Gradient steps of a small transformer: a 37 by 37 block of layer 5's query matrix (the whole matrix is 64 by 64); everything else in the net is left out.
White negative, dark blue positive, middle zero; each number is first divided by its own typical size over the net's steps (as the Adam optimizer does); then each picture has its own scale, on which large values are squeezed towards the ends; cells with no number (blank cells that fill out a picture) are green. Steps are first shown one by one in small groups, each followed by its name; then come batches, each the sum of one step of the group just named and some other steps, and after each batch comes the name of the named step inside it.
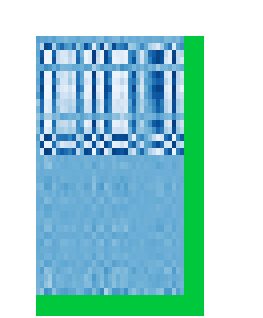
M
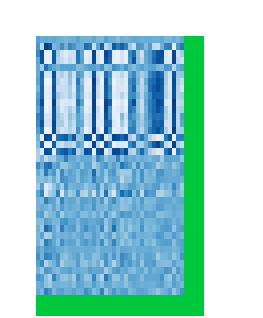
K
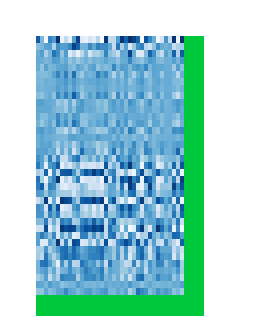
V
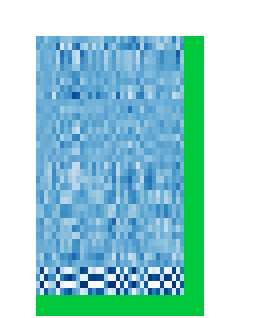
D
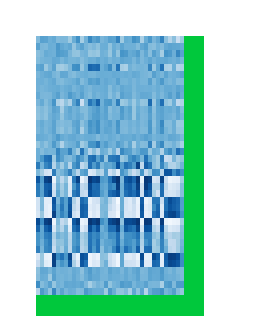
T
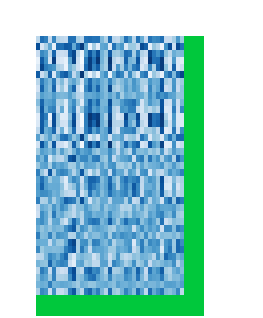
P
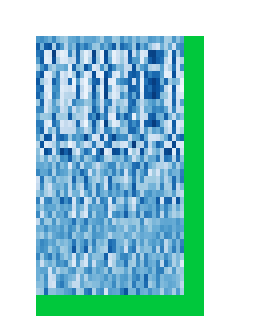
M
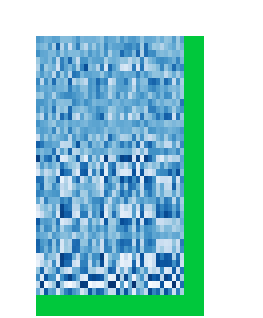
D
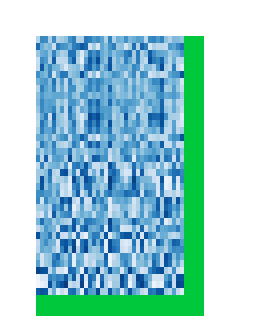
P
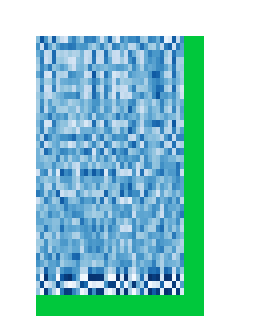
D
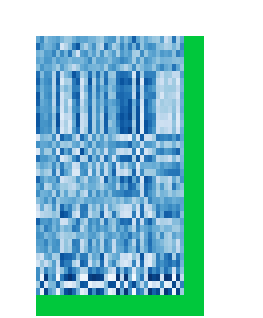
D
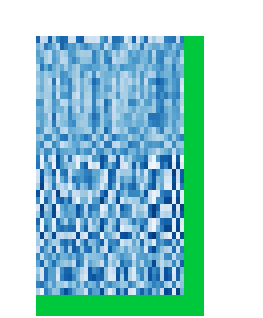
K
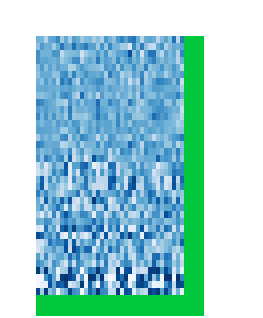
V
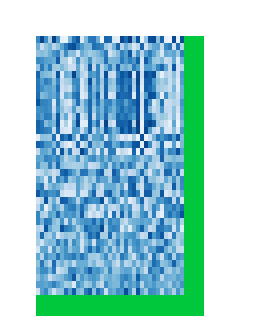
V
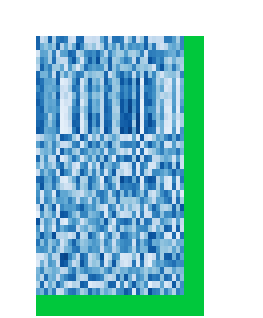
P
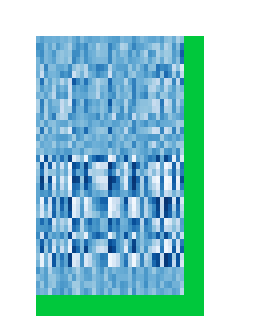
T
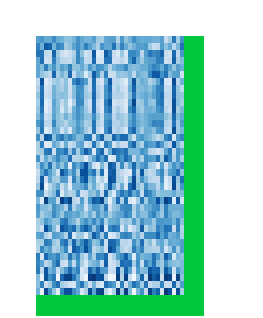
K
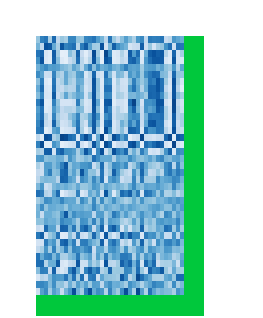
K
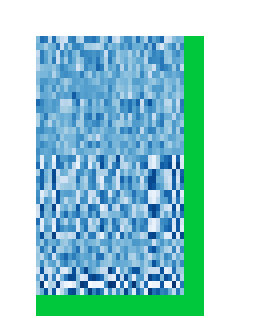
D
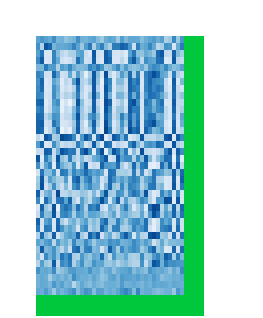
K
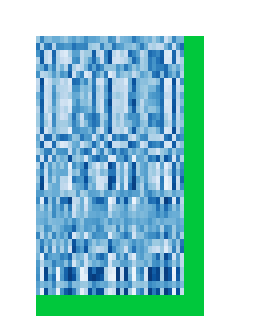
P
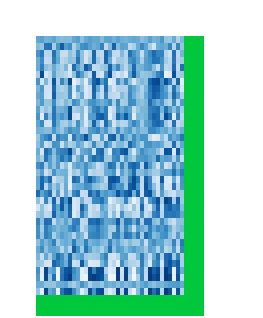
T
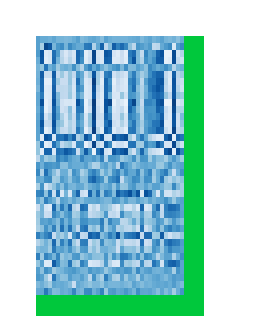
K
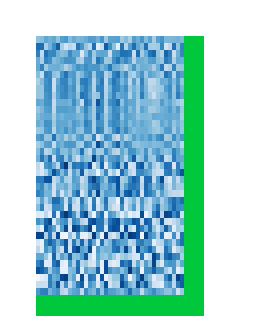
T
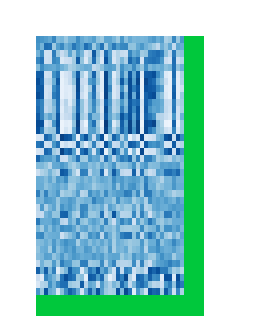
M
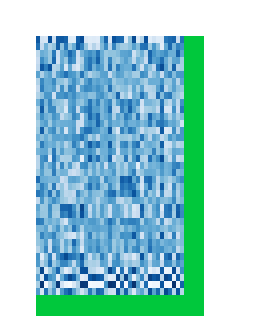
D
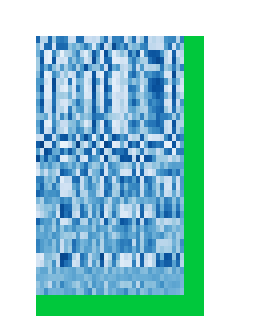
M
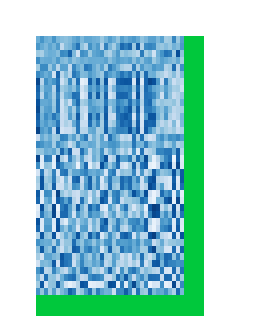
D
